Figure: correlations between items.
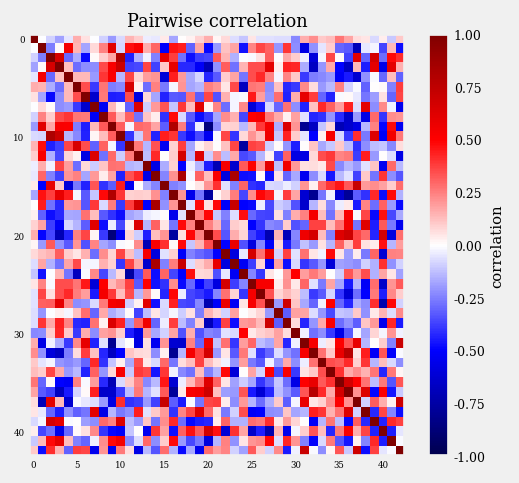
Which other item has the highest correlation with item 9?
16
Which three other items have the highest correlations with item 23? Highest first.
14, 17, 21
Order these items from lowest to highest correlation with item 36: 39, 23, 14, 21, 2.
39, 2, 23, 14, 21
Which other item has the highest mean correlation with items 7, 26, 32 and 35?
36
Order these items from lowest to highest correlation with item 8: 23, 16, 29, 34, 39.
34, 29, 23, 39, 16
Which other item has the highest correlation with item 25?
22
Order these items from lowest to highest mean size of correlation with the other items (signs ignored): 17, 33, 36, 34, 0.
0, 33, 34, 17, 36
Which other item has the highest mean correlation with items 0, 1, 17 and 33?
12
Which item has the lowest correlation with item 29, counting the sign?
20
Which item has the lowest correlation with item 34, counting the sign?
23
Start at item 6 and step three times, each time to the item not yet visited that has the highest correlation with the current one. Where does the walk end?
37
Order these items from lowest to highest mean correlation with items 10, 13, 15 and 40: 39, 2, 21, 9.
9, 21, 39, 2
